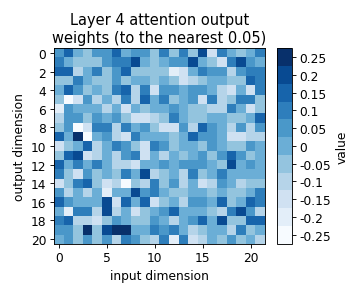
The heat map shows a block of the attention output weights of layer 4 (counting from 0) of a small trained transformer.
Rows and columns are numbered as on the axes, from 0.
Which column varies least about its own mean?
16
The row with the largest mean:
19
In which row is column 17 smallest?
1
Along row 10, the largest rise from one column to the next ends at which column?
10
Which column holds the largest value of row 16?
5
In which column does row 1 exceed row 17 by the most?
8
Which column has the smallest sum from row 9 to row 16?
6
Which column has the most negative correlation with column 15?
3
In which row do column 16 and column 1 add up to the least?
17
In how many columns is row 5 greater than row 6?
10
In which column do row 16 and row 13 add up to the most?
9
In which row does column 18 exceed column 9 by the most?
11
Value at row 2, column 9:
-0.05
